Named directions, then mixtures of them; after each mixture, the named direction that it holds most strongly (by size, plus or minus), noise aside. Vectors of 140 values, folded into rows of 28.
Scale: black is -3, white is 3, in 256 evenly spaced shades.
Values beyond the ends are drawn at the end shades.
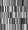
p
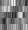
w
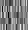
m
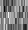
w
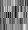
w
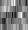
w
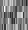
w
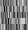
p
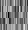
m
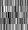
m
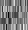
m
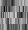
w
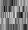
w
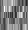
w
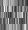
p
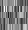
p
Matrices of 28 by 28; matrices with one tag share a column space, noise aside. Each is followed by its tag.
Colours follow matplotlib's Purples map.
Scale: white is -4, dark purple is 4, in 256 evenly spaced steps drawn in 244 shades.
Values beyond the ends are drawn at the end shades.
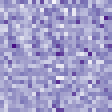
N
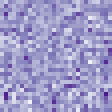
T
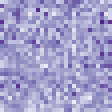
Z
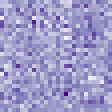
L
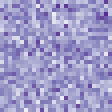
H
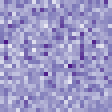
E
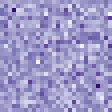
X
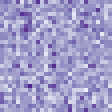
Z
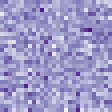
T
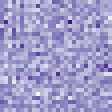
L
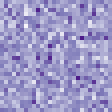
X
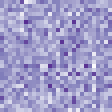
Z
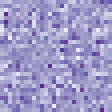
Z
